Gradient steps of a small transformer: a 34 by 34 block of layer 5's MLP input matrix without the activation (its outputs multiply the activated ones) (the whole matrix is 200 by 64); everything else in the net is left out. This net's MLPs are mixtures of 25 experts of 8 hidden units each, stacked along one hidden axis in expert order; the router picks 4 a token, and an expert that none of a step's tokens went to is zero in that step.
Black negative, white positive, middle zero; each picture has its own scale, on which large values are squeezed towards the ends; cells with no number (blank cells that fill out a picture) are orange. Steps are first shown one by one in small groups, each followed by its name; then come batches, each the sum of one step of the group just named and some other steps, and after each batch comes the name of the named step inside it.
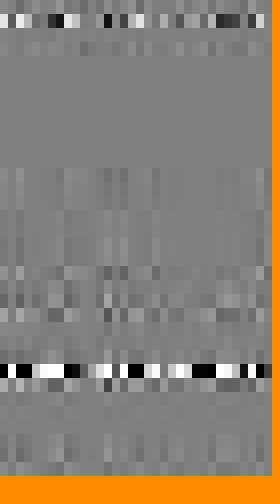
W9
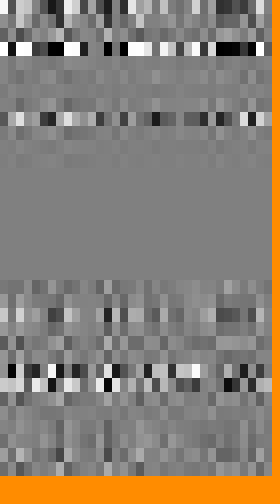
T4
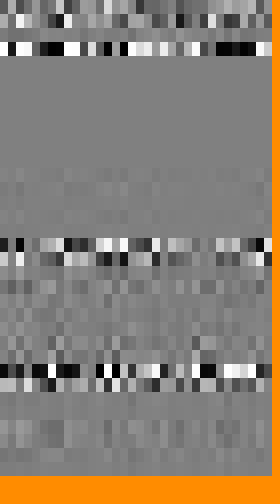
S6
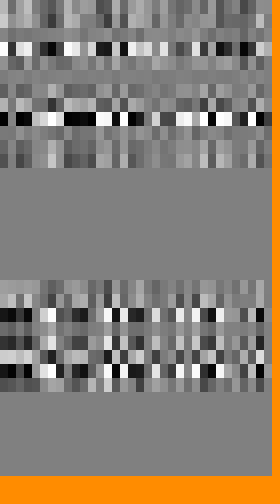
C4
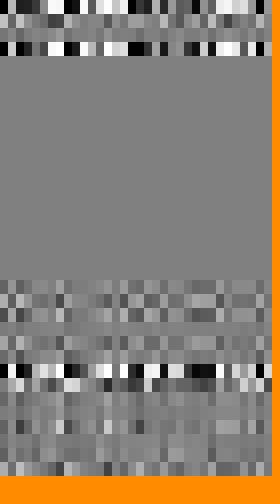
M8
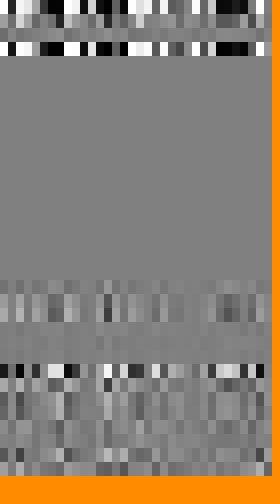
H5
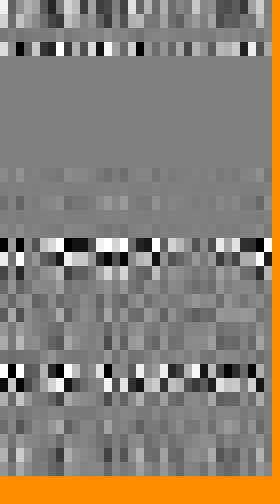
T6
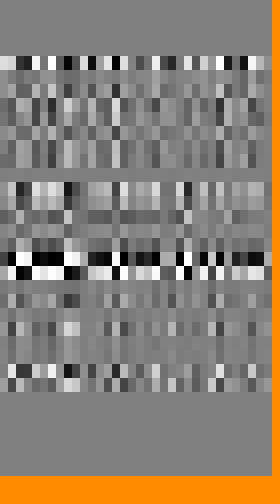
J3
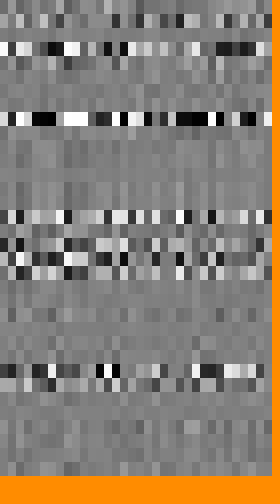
S6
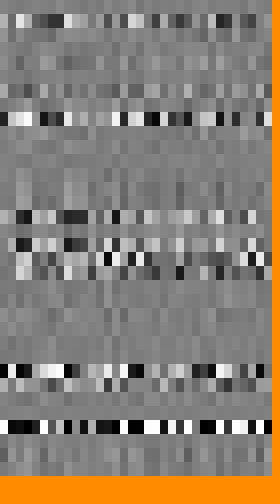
W9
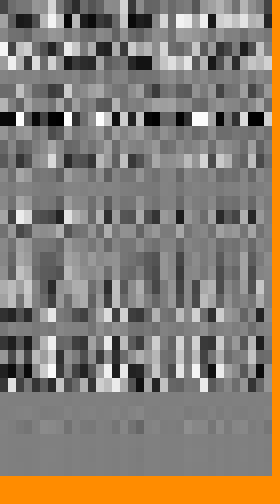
C4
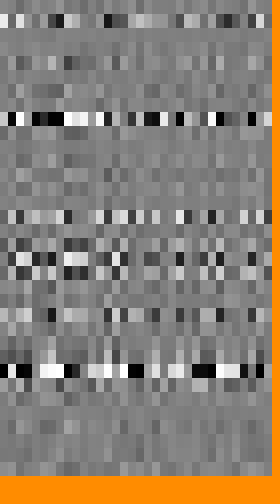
W9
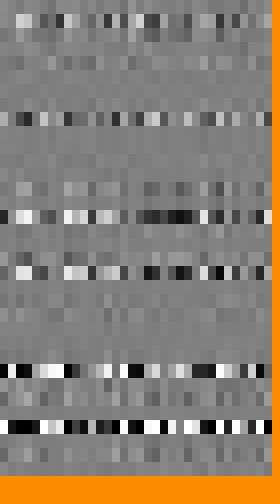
W9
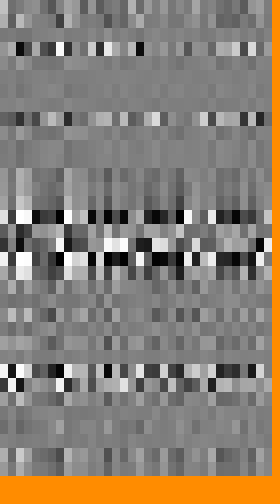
T6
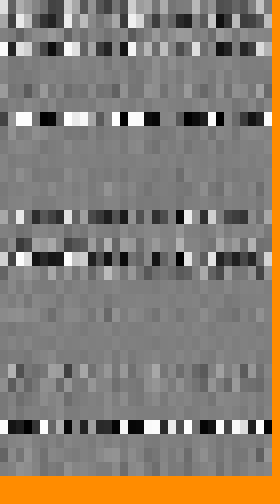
H5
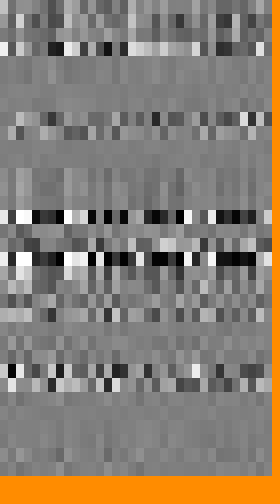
T4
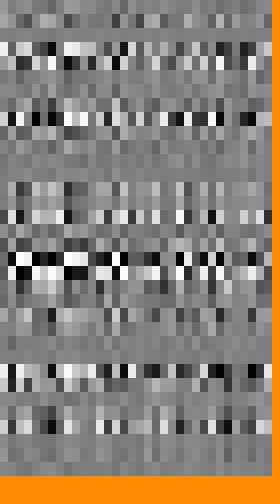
J3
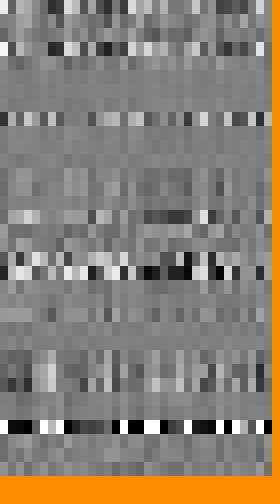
H5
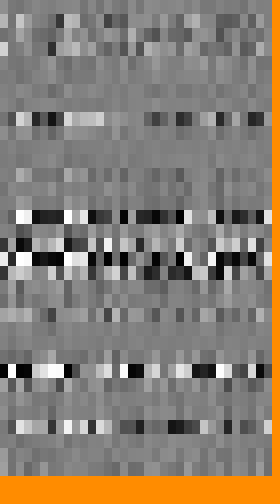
W9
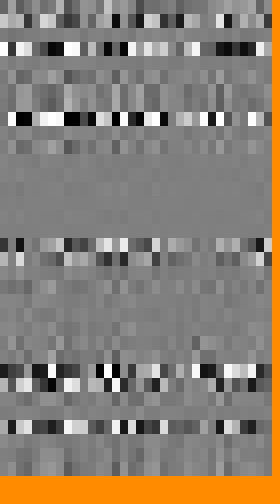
S6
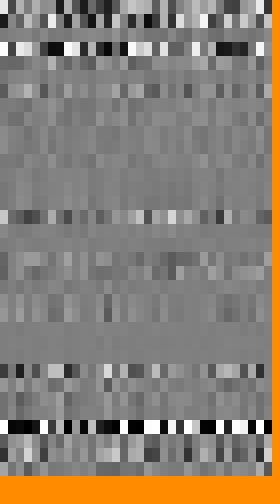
H5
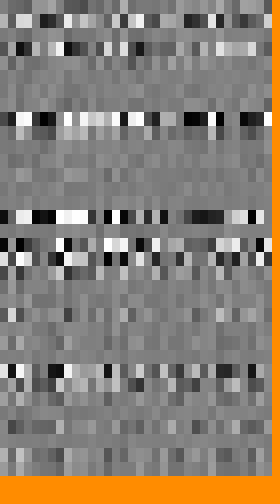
T6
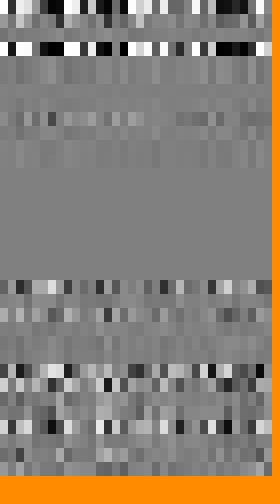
H5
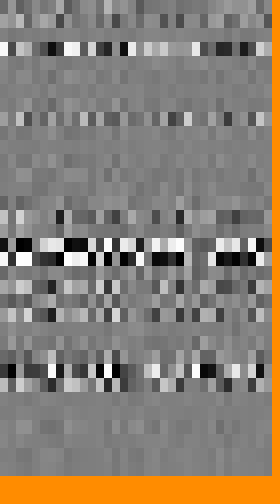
S6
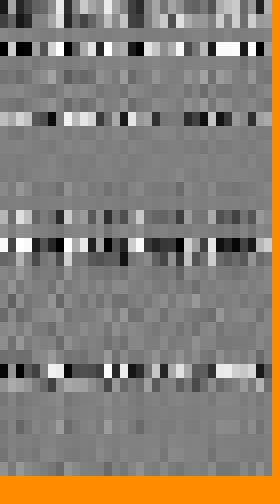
M8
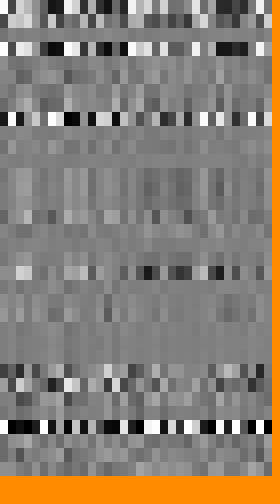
H5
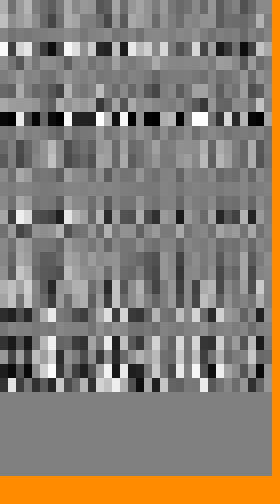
C4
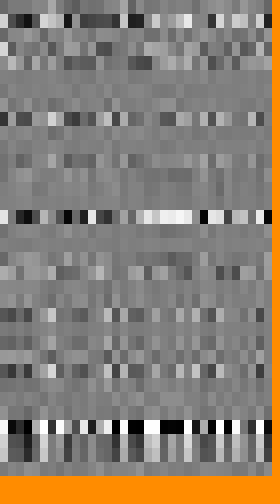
C4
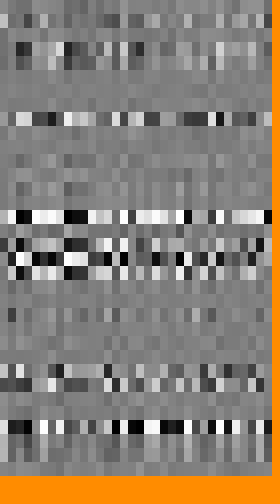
T6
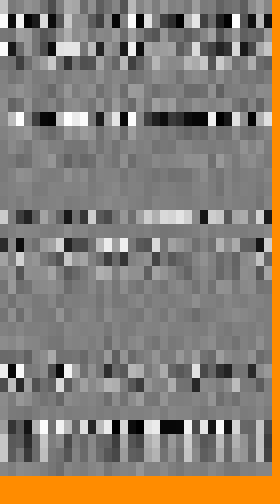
T6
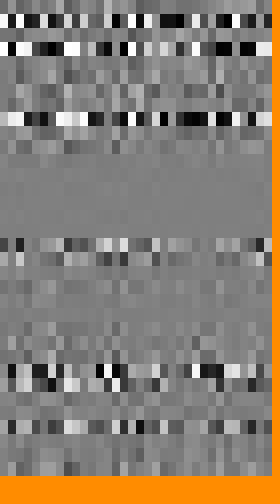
S6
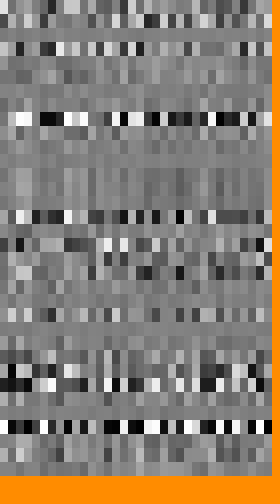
T6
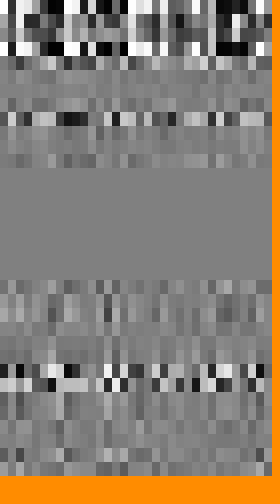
H5
